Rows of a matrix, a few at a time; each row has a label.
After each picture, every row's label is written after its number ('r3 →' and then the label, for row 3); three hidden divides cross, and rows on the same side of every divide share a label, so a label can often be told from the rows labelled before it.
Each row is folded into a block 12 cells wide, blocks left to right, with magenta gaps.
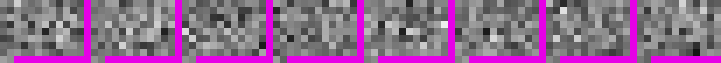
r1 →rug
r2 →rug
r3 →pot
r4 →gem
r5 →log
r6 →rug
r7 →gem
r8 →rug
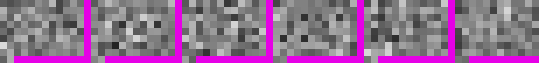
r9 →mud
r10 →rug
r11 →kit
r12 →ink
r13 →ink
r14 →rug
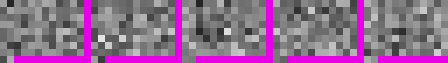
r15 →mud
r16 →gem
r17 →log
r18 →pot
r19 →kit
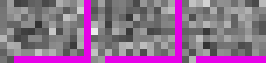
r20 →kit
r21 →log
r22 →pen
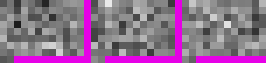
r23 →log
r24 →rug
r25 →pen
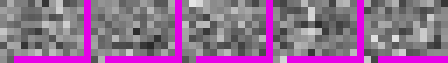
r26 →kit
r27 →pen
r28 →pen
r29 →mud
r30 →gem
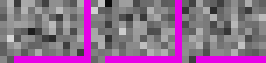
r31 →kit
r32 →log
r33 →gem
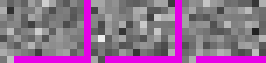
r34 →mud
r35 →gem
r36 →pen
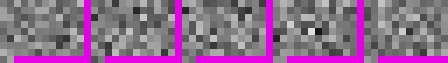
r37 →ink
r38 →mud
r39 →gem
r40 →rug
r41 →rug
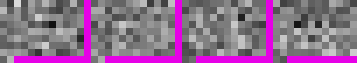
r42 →mud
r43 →ink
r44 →gem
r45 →pot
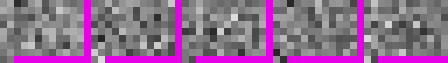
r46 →log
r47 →ink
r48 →rug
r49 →gem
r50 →kit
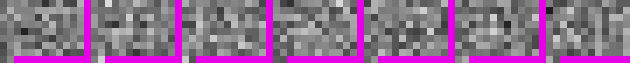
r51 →kit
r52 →mud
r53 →gem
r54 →pot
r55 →pen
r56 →mud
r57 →gem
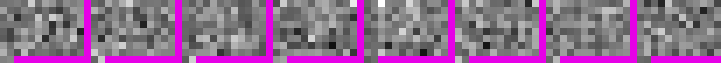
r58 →mud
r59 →ink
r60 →mud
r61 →pen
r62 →rug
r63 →kit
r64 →pen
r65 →pot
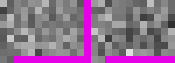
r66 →pot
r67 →kit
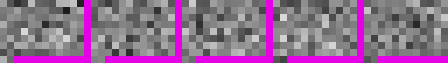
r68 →pot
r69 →pot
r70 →log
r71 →pot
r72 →ink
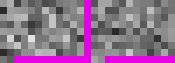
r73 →gem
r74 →pen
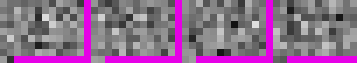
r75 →gem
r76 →pot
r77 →mud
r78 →log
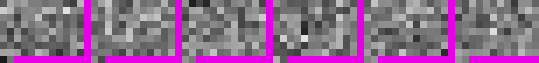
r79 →pen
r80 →rug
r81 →pot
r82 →gem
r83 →pen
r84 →mud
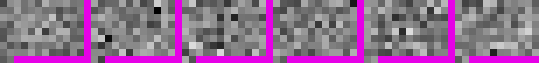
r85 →rug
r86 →pot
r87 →kit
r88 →pot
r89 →log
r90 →pot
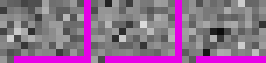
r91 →gem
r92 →gem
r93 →kit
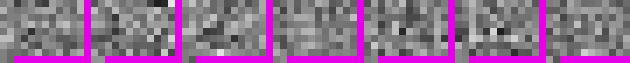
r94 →kit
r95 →pen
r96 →kit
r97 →mud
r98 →log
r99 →rug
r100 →kit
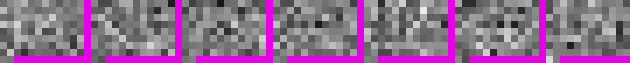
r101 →rug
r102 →pot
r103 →gem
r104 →pot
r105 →log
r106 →pot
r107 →rug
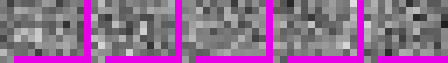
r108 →mud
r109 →kit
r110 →gem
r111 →log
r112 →kit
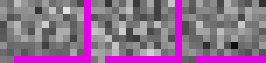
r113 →rug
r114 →log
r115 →rug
